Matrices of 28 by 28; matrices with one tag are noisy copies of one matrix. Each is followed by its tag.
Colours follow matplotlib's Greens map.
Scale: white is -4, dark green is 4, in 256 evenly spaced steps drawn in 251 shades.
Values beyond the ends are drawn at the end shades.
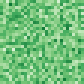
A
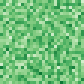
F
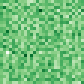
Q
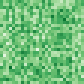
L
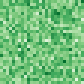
L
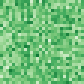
L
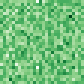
F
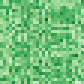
L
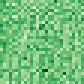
Q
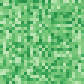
L
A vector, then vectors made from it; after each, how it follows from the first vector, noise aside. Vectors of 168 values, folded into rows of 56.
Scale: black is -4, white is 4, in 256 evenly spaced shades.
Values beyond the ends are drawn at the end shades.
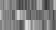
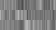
shrunk.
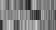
reversed, negated.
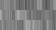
shrunk.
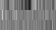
reversed, negated, partly zeroed.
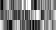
reversed, scaled up.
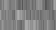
shrunk.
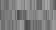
negated, shrunk.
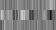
wrapped around, negated, partly zeroed.
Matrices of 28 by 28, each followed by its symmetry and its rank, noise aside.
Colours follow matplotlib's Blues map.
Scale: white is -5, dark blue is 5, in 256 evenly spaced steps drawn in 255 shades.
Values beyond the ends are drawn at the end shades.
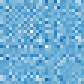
symmetric, rank four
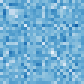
symmetric, rank four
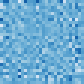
antisymmetric, rank four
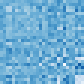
symmetric, rank two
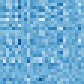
antisymmetric, rank four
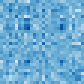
symmetric, rank two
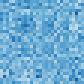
no symmetry, rank four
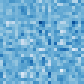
antisymmetric, rank four
